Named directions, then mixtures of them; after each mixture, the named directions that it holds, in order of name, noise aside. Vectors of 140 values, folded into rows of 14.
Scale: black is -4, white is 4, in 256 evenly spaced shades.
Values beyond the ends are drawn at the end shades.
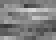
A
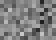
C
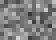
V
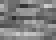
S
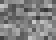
A, S, V.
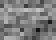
A, C.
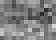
A, C, S.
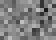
C.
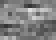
A.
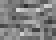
A, C, S.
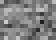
A, C, V.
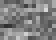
A, S, V.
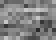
A, C, V.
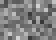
V.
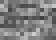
C, S.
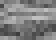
A, S.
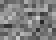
A, C, V.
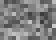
C, S, V.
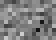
A, C, V.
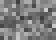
S, V.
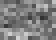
S, V.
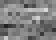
A, V.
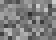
V.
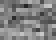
C, S.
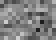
A, C, V.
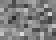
C, S.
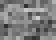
A, C, V.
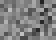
C.
